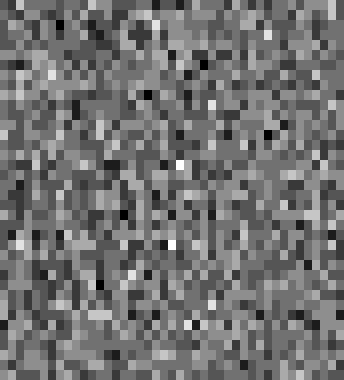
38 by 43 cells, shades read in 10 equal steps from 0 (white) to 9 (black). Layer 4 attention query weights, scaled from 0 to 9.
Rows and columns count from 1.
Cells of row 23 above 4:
33
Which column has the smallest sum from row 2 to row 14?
32
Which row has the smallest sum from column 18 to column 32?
2
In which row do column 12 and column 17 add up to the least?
28
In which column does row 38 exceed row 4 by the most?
34
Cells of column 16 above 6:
5
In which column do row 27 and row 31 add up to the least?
27
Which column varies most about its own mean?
3
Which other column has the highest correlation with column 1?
8
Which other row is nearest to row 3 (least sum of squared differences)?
4
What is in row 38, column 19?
6
